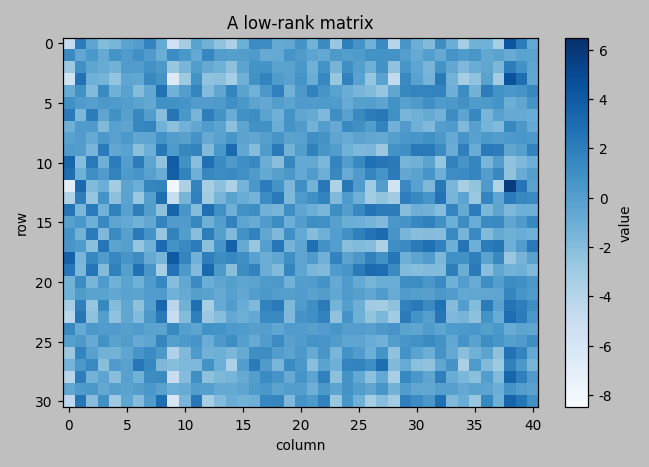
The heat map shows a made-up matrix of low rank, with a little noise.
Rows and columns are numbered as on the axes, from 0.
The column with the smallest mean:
9
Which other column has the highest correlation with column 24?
7
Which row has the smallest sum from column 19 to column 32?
12
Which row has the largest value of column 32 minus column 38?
17
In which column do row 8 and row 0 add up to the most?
38
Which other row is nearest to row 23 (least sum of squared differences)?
30
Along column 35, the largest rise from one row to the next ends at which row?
14
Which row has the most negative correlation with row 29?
5
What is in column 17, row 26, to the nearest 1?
1
